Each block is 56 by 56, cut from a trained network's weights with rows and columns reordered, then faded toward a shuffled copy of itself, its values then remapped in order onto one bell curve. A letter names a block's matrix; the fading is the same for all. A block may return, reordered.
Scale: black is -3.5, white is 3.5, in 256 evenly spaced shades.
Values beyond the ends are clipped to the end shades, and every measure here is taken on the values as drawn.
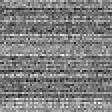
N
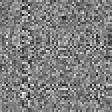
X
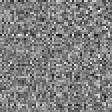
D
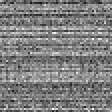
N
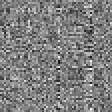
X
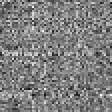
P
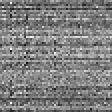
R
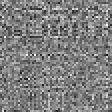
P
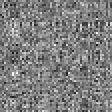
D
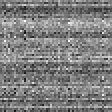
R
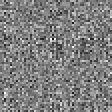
P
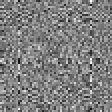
X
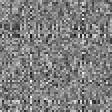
X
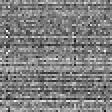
R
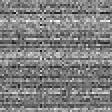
N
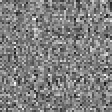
P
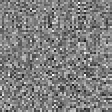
D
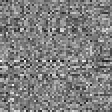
D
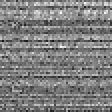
N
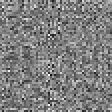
P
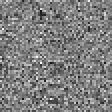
P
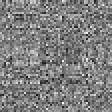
D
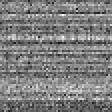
N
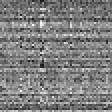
R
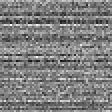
N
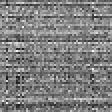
R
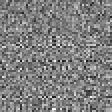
X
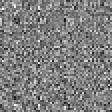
D
